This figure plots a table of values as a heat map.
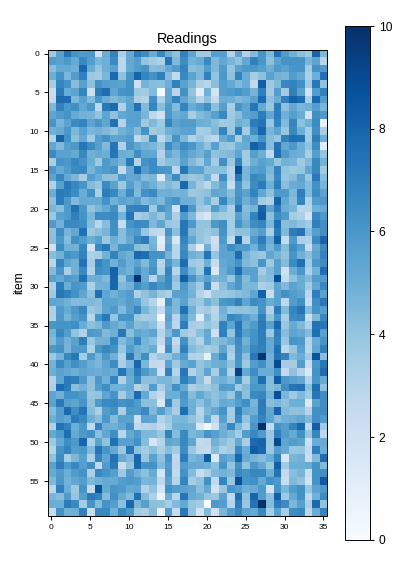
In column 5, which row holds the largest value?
57
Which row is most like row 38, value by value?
54
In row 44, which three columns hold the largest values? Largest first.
29, 11, 34
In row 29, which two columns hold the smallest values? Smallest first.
30, 13
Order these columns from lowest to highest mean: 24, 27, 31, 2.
31, 2, 24, 27
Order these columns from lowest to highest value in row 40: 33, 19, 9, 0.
33, 9, 19, 0
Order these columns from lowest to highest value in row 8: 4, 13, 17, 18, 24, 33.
33, 13, 18, 24, 4, 17
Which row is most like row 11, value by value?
43
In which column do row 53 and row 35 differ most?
11
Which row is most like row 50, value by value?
42
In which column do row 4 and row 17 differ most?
26
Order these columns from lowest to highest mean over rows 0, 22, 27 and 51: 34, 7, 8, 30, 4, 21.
21, 30, 7, 8, 4, 34
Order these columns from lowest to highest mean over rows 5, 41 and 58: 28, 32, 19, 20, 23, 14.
14, 19, 20, 23, 28, 32
